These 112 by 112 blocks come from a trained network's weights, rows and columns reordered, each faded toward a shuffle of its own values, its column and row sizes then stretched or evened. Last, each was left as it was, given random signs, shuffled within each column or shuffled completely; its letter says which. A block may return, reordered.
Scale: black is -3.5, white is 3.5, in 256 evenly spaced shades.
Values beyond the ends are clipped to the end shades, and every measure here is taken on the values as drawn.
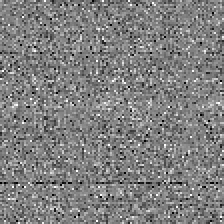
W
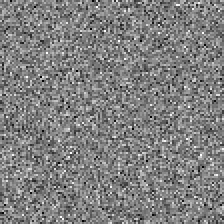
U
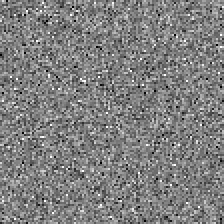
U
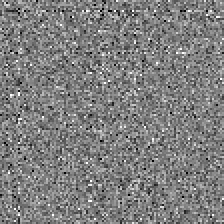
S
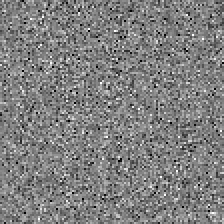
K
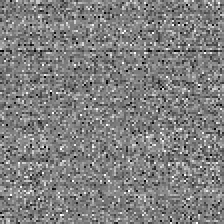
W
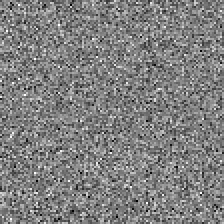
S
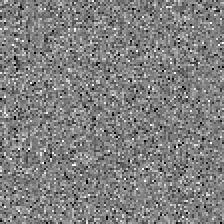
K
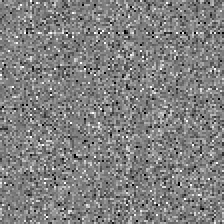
S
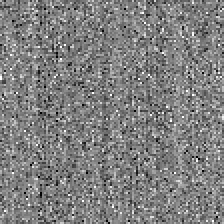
K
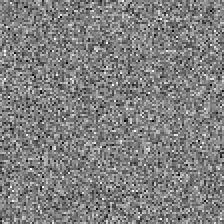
U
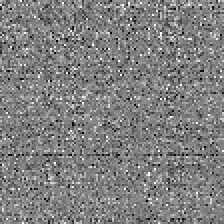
W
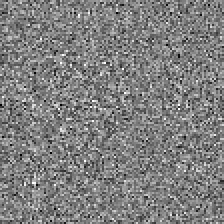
W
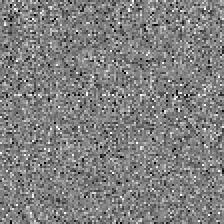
S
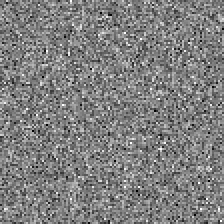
U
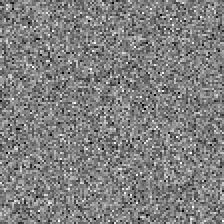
U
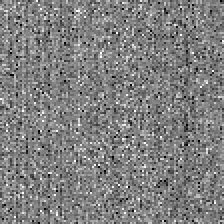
K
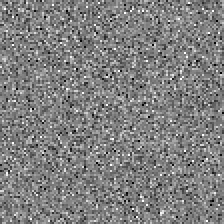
U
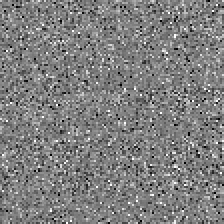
S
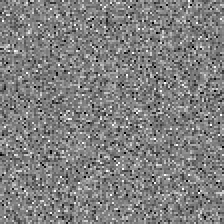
U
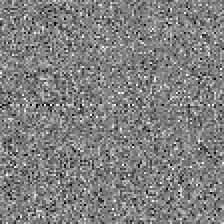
S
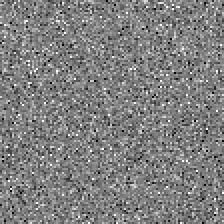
U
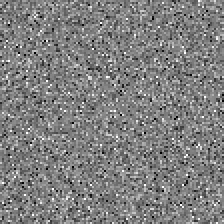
U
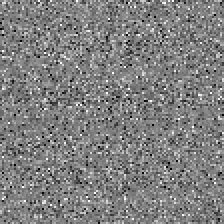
S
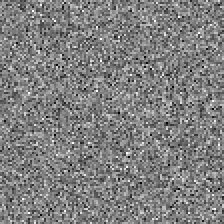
U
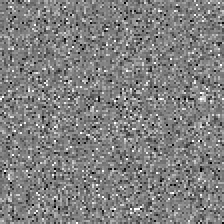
S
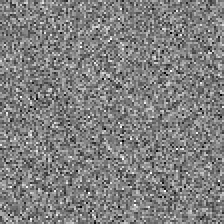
K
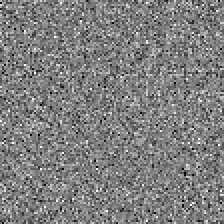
S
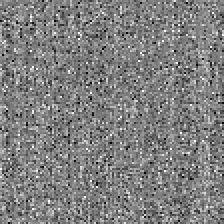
W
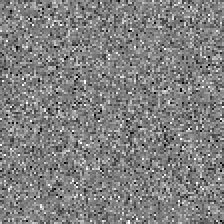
S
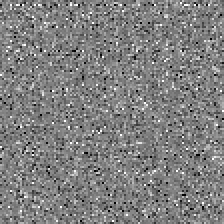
S
